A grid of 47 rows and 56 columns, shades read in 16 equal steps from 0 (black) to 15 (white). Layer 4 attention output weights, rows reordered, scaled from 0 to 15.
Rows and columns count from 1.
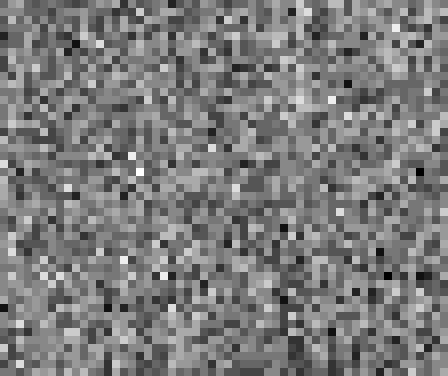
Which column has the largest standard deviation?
38
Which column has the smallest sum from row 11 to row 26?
16
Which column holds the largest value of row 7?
49
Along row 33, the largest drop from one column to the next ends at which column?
17
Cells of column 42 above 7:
18
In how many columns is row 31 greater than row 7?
23
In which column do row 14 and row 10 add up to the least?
10
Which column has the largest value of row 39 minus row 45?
53
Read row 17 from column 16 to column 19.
6 4 7 5
